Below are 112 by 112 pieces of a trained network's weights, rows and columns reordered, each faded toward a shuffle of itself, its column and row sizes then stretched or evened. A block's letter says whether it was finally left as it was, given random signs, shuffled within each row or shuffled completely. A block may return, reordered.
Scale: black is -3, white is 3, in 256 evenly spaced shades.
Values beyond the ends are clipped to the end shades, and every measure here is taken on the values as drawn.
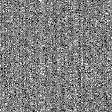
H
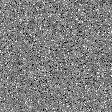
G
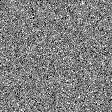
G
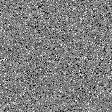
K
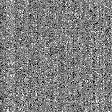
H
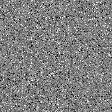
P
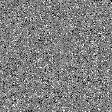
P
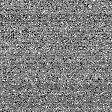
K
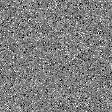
P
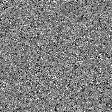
P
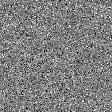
G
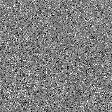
P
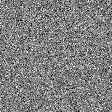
K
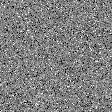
G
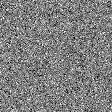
G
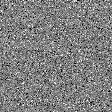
K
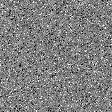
G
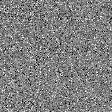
P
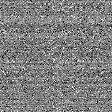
H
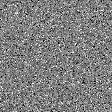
K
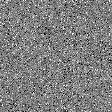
P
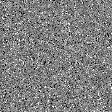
P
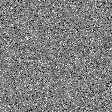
G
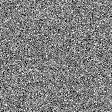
G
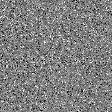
P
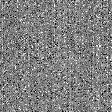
H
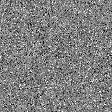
K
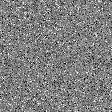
G
